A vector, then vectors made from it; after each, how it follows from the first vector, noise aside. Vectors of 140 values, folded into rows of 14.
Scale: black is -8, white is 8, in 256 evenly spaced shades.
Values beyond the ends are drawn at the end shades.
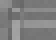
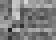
wrapped around, scaled up.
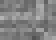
reversed.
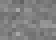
partly zeroed.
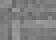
shrunk.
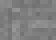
shrunk.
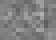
reversed, partly zeroed.
